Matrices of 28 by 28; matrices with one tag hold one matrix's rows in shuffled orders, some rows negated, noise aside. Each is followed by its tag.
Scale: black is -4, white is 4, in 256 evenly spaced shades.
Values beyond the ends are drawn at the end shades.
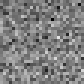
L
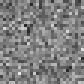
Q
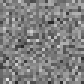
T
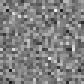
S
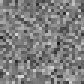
T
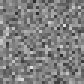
T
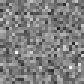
T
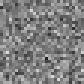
T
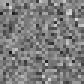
S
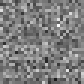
L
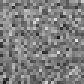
L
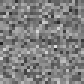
L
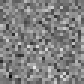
T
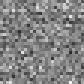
Q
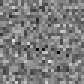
L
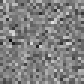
S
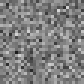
T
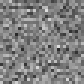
L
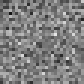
Q
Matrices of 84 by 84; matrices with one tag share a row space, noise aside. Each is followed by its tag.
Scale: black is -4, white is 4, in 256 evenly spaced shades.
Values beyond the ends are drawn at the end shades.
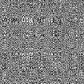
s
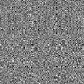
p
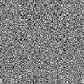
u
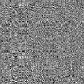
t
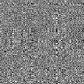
p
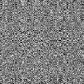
u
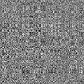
s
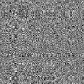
t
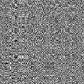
t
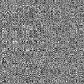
s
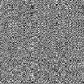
p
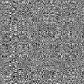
t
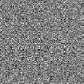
u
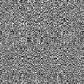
u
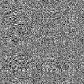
t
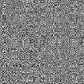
s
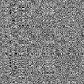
t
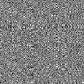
p
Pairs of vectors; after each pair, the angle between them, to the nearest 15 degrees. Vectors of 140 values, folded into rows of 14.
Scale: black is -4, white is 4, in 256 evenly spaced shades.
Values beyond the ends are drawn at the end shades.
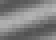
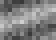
30 degrees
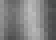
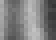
15 degrees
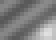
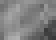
150 degrees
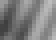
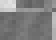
90 degrees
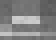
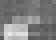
60 degrees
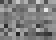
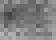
60 degrees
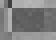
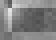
30 degrees
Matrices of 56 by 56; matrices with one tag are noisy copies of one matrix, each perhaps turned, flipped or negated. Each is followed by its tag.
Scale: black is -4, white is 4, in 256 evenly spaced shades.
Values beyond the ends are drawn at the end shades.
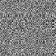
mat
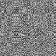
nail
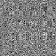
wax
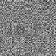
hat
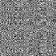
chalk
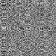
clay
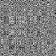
wax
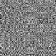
hat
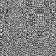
nail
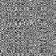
chalk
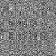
wax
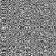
clay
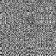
hat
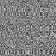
clay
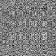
wax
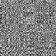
hat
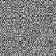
chalk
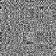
hat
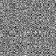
chalk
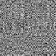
hat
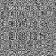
wax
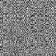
chalk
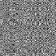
chalk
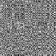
hat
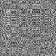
wax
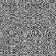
chalk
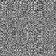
mat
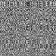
clay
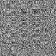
wax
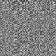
mat
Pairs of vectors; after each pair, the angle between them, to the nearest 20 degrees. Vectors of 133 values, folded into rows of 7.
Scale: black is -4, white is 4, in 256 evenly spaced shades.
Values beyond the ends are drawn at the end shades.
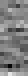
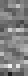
160 degrees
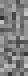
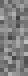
140 degrees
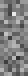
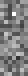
20 degrees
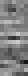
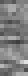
160 degrees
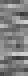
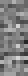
140 degrees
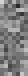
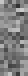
20 degrees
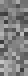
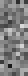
100 degrees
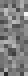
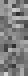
100 degrees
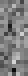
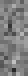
20 degrees
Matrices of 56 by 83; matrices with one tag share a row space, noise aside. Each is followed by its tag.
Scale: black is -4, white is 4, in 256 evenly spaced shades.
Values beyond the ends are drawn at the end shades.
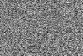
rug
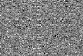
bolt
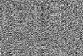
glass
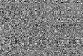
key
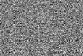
glass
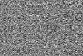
rug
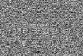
bolt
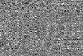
key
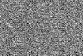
glass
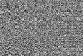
key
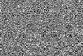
rug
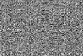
glass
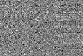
key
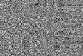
key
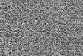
key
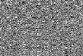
bolt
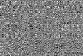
key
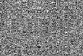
bolt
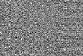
key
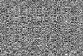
bolt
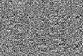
glass
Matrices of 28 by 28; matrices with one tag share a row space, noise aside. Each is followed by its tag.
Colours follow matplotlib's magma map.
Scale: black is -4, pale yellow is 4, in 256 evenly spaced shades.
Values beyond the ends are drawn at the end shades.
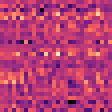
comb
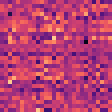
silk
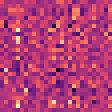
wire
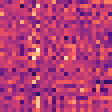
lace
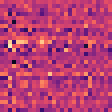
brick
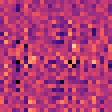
wire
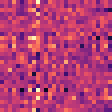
lace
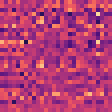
comb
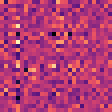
wire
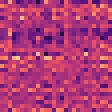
silk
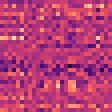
comb
